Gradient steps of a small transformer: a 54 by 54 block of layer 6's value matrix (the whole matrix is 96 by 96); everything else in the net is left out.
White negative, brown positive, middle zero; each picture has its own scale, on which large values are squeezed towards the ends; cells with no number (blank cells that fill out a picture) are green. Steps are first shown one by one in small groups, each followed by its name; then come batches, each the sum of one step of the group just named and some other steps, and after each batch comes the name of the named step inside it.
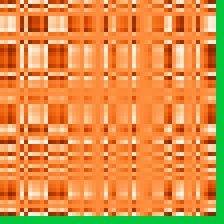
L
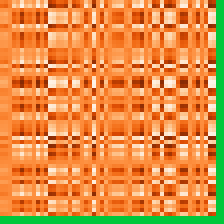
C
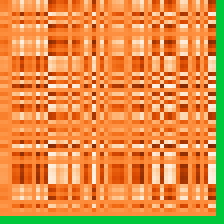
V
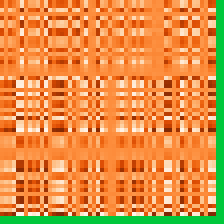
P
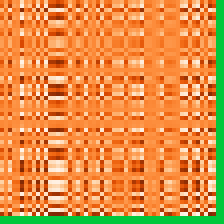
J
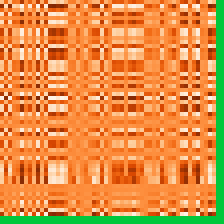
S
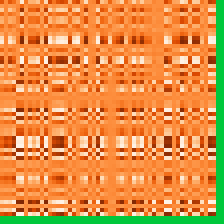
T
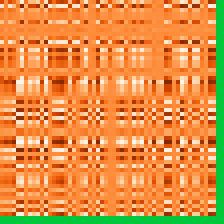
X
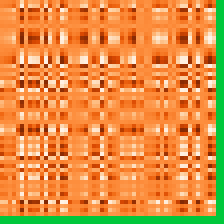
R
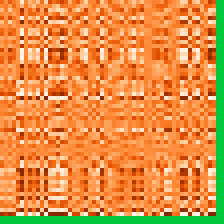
P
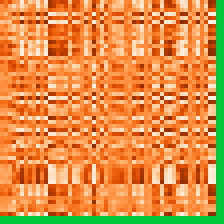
V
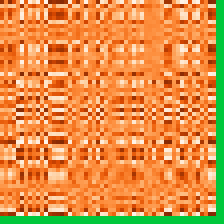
X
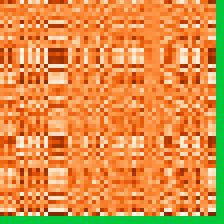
T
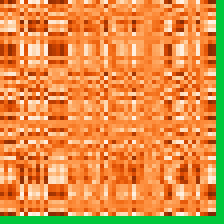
L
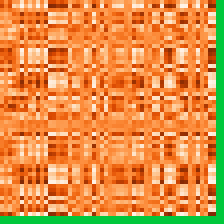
C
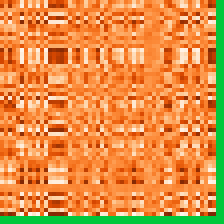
S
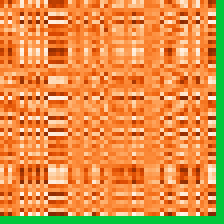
S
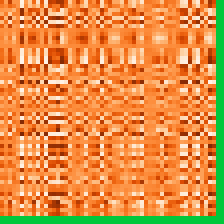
R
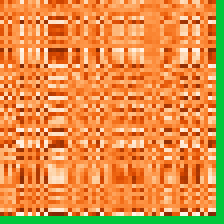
S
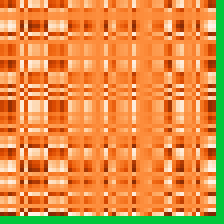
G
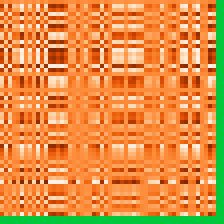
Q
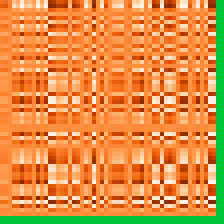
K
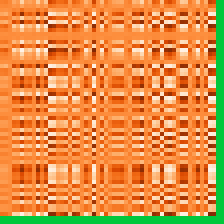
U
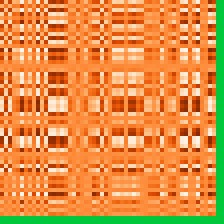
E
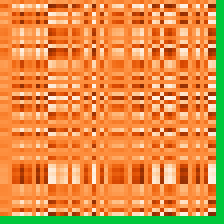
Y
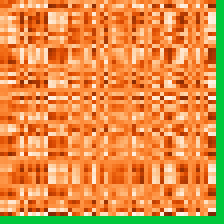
Y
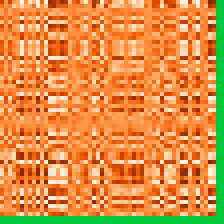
K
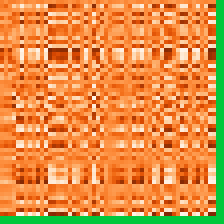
Y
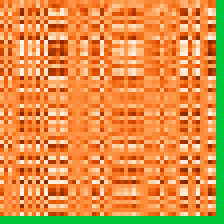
Q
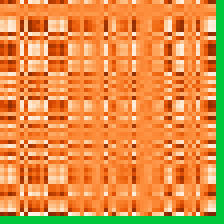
G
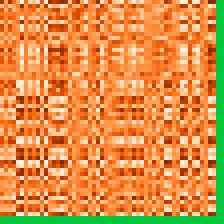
E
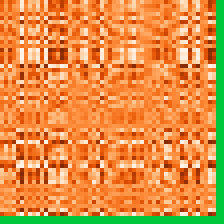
Q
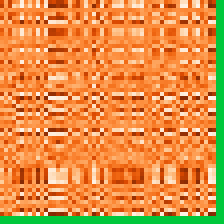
Y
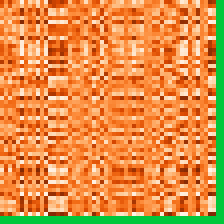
U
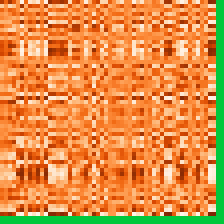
U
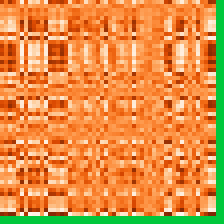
G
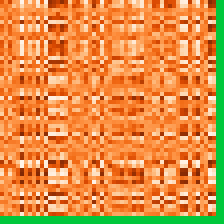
K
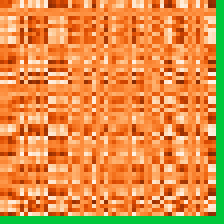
K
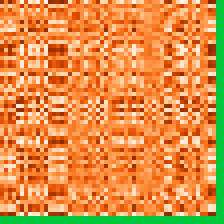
E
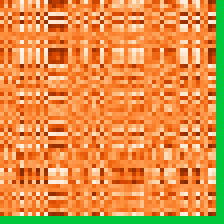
Q
